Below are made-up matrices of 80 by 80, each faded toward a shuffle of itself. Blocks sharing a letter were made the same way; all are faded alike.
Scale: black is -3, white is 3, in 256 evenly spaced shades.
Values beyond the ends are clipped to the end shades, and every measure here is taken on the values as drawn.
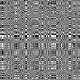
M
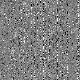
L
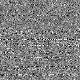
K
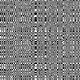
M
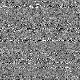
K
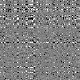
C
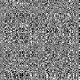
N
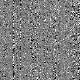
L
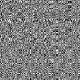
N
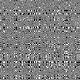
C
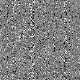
L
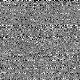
K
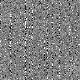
L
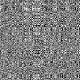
N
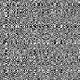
N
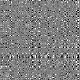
C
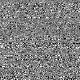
K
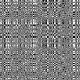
M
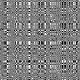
M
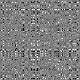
C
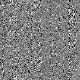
L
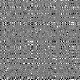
C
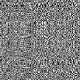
N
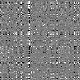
C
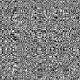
N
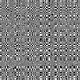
M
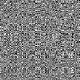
N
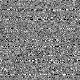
K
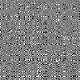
C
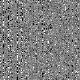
L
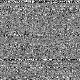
K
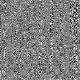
L
